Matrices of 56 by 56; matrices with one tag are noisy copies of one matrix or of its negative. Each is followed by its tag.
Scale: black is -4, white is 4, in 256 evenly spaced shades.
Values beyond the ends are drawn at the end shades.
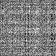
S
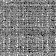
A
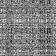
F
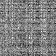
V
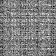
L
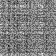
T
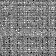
A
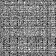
A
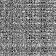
V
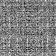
A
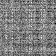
V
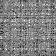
L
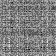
A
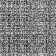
T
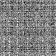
A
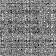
S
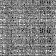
F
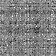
S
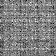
L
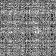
S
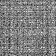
A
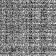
V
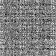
L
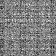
L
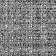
V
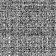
A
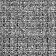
A
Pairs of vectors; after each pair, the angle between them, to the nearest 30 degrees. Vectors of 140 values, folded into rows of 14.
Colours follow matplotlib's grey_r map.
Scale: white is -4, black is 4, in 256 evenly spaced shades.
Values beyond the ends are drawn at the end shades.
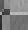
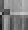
30 degrees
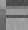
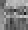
150 degrees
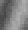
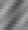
120 degrees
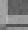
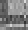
150 degrees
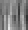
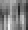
30 degrees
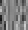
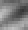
90 degrees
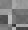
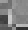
30 degrees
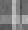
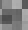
90 degrees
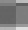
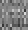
90 degrees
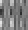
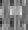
150 degrees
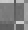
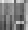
30 degrees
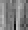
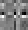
60 degrees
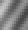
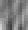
120 degrees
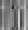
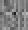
60 degrees
